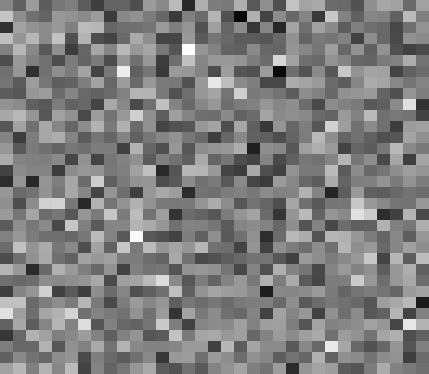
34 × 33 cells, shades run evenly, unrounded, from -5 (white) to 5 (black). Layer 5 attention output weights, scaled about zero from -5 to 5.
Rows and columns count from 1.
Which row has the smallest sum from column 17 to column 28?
31
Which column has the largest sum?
21
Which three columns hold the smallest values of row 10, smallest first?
32, 13, 9
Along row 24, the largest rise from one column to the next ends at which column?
30
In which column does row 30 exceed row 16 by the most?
15
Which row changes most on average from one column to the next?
7
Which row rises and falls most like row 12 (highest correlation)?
17
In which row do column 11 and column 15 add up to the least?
5
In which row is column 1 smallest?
29
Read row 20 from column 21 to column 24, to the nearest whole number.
1 3 -1 -2
